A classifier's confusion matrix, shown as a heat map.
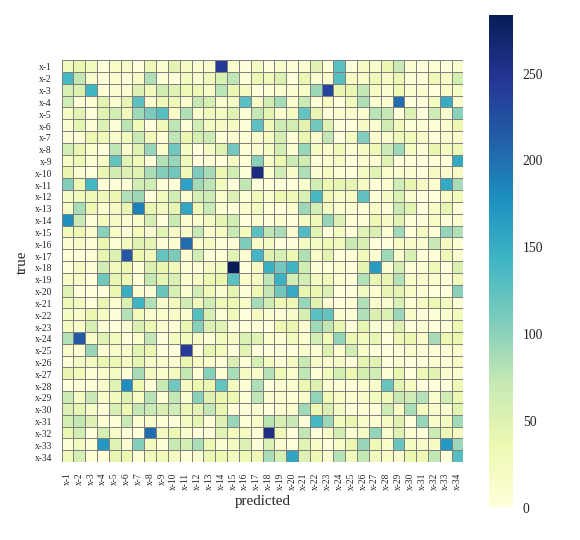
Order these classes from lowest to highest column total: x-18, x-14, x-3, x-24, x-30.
x-30, x-3, x-24, x-14, x-18
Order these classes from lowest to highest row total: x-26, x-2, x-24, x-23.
x-26, x-23, x-2, x-24
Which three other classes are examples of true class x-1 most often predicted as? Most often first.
x-14, x-24, x-29
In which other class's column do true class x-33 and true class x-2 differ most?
x-4
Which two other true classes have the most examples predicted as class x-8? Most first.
x-32, x-5
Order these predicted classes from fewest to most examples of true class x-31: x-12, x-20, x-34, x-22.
x-12, x-20, x-34, x-22
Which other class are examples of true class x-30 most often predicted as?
x-21
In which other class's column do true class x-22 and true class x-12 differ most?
x-23
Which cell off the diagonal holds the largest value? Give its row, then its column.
x-18, x-15
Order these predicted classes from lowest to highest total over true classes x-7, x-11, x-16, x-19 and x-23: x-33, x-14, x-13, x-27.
x-27, x-14, x-33, x-13
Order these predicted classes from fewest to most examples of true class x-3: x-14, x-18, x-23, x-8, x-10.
x-18, x-8, x-10, x-14, x-23
